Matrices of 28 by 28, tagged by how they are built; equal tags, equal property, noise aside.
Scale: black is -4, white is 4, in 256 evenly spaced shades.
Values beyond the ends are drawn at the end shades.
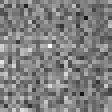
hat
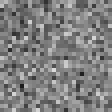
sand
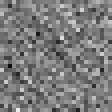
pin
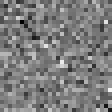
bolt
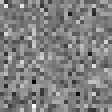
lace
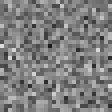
sand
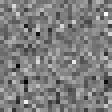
lace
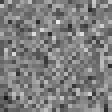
sand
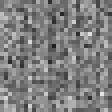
hat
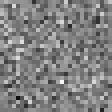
sand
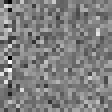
lace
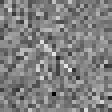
bolt
